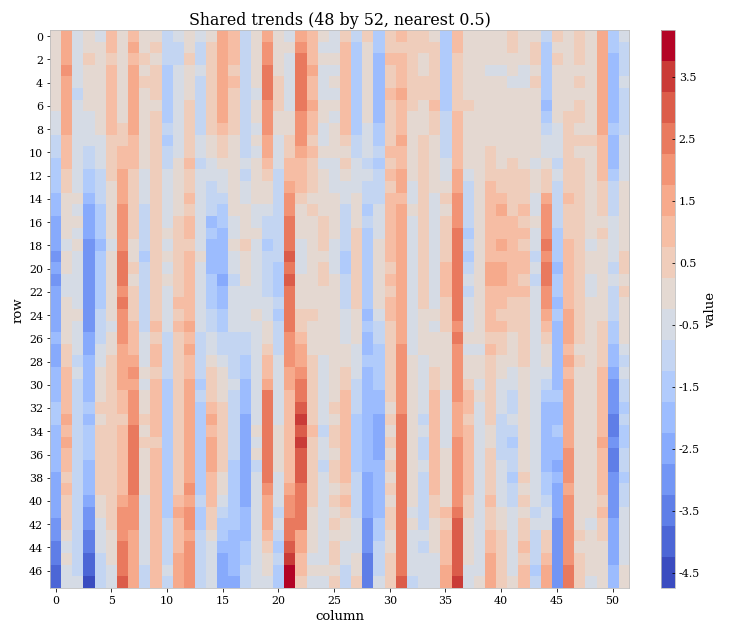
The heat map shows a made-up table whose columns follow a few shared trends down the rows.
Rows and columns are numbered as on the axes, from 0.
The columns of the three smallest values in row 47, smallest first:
3, 0, 28
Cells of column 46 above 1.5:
11
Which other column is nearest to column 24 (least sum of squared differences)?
38
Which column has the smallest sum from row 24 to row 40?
50
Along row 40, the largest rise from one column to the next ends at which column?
46
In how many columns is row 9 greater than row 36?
21
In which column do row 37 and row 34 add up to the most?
22
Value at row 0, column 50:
-1.5
